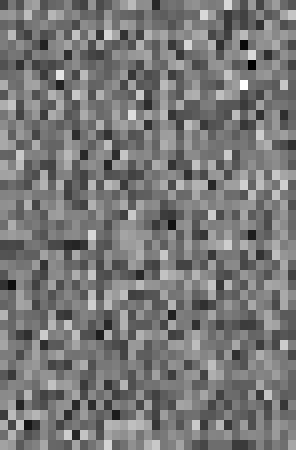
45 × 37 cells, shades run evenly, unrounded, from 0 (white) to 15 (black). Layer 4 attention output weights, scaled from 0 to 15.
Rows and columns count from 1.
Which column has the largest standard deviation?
31
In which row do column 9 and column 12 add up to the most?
6
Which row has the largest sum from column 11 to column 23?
40
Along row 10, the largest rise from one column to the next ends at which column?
19
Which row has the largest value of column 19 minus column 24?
13
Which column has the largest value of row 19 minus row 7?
27
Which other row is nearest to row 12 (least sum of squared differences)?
3
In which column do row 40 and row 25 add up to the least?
34
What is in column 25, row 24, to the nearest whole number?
11
